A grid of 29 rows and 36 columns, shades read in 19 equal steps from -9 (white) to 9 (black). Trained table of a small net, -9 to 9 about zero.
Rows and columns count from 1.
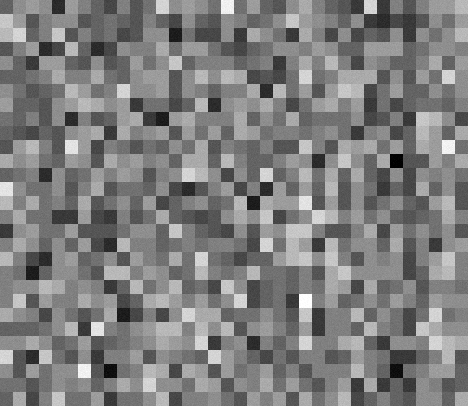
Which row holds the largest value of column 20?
15
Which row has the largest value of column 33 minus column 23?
2
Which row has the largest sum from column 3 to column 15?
16
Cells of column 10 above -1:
18
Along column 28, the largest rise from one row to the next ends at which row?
28
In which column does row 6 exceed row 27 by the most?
7
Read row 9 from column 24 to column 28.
2 1 1 1 -1
